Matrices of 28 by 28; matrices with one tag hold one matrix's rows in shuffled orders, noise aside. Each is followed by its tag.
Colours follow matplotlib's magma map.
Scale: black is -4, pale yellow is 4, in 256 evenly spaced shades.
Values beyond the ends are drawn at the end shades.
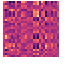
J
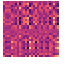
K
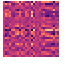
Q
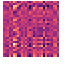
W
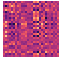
J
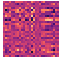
Q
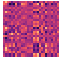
J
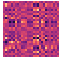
J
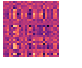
W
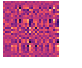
K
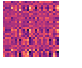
K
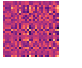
K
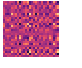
K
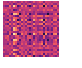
W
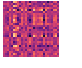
W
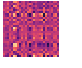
W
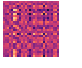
W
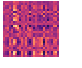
W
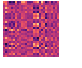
J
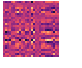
Q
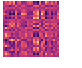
J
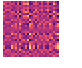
K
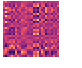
J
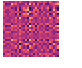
K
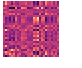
J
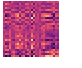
Q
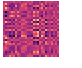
J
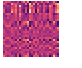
K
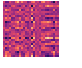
Q
